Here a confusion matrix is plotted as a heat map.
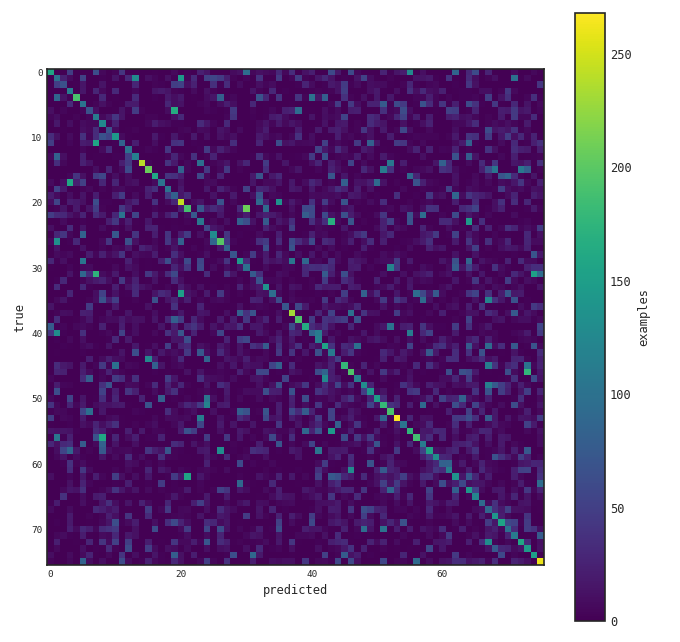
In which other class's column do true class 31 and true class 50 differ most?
7
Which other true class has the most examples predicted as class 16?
45
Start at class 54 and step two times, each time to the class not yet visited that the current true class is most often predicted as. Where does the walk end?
15
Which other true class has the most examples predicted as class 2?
58
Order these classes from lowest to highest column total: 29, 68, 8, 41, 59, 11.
59, 11, 29, 68, 41, 8
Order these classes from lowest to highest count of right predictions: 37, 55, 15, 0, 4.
0, 55, 4, 15, 37
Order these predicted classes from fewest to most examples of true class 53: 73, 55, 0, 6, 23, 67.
6, 73, 55, 0, 67, 23
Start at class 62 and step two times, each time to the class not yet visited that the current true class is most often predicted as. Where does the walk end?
30
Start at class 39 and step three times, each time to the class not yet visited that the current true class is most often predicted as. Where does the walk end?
19
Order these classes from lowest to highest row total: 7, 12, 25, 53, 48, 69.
12, 7, 25, 69, 48, 53
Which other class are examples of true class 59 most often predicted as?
68
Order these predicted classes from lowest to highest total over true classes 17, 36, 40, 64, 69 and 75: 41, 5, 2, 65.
2, 65, 41, 5
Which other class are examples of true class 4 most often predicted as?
40
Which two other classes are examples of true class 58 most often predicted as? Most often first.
26, 41
